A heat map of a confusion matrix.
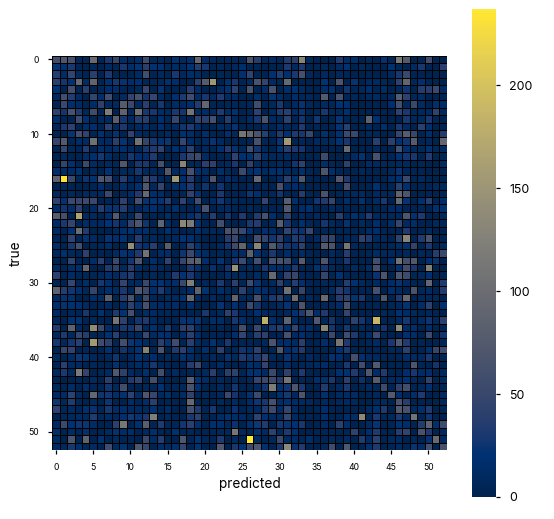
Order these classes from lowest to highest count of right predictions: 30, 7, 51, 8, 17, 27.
17, 30, 27, 8, 51, 7
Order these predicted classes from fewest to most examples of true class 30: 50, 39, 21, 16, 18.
21, 16, 39, 50, 18
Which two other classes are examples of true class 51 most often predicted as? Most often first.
26, 4
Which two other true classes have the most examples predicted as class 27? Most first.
25, 16
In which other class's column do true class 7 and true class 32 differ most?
11
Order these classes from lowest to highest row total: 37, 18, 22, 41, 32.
41, 18, 37, 22, 32
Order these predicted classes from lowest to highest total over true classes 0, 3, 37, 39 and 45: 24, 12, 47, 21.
24, 21, 47, 12
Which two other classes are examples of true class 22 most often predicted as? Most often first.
17, 18
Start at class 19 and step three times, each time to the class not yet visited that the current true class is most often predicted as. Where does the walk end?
12
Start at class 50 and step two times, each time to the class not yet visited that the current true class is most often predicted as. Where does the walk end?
47
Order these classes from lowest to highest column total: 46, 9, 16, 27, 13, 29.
16, 13, 29, 9, 27, 46
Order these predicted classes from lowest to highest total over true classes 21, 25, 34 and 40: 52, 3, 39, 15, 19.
52, 19, 15, 39, 3
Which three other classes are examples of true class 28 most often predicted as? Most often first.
24, 50, 4
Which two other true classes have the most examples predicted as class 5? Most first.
38, 36
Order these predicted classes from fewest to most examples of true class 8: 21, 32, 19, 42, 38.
32, 38, 19, 21, 42
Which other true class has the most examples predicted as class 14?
22
